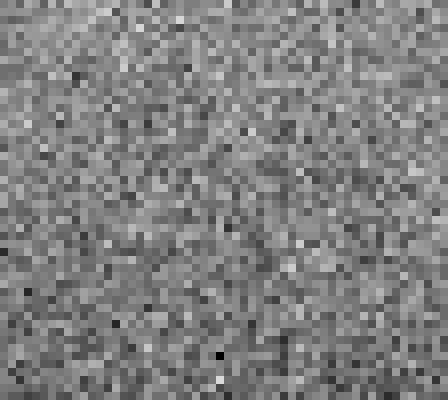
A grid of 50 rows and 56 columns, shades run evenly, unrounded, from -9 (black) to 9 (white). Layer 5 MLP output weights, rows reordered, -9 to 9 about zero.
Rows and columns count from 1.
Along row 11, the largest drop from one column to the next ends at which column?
19
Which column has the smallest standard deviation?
5
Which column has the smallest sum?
36
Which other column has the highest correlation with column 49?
7
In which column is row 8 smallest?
40
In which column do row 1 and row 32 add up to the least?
1
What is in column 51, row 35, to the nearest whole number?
4
